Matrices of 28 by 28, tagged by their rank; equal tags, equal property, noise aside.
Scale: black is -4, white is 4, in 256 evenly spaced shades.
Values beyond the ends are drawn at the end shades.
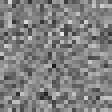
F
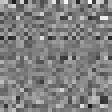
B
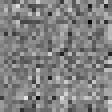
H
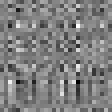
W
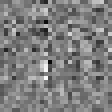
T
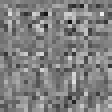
B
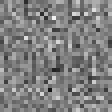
H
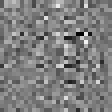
T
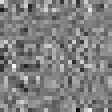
H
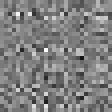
B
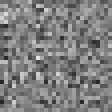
F
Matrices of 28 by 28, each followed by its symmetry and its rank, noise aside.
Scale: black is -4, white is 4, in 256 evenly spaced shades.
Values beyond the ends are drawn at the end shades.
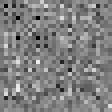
symmetric, rank three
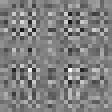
symmetric, rank one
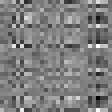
no symmetry, rank one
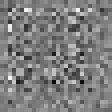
symmetric, rank three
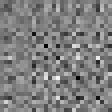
symmetric, rank three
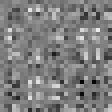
symmetric, rank three
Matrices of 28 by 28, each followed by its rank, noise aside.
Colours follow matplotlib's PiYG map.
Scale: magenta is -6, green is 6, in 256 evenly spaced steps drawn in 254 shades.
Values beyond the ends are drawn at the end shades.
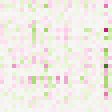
two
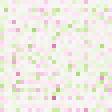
five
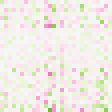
three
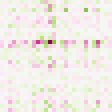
two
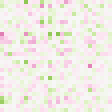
five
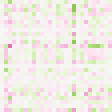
three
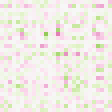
four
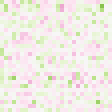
five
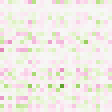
three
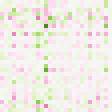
three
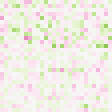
five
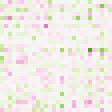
five
